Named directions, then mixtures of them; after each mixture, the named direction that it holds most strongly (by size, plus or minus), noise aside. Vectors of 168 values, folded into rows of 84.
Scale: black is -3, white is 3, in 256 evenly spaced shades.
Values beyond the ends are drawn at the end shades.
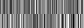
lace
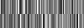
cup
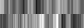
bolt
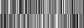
cup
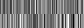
lace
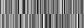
cup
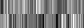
bolt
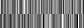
cup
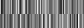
cup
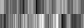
bolt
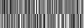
lace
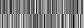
lace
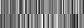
cup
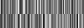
cup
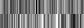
bolt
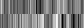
bolt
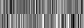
lace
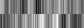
bolt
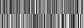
lace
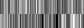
bolt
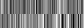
lace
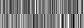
lace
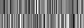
lace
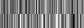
cup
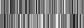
cup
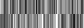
bolt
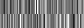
lace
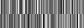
cup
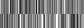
cup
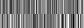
lace
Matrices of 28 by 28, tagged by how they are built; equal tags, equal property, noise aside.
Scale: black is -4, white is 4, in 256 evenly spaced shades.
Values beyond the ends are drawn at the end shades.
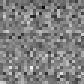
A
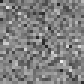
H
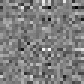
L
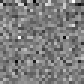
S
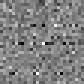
S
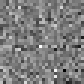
S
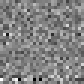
S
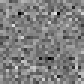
S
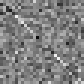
H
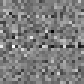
S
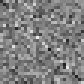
H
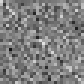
H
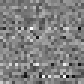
S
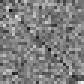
H
